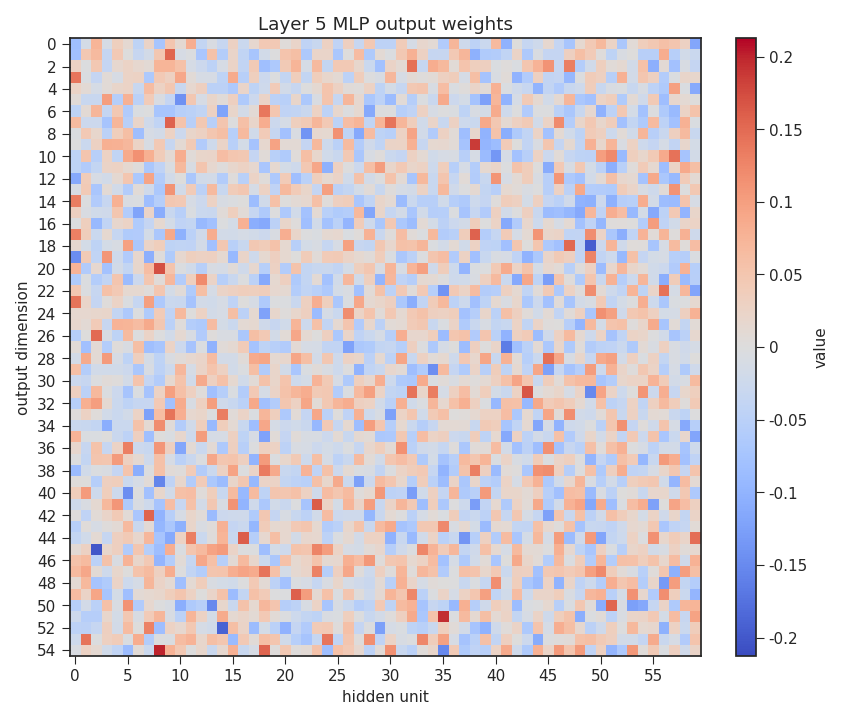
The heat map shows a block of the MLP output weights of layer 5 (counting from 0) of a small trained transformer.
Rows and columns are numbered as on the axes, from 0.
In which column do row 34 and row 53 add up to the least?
44
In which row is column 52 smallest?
17
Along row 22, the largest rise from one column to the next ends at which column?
36
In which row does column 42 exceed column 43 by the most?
32
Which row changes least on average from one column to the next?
4
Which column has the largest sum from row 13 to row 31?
54
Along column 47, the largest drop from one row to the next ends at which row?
3
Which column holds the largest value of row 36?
5
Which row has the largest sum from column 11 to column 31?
47
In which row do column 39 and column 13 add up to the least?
50
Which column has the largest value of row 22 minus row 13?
49
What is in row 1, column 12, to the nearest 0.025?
-0.075
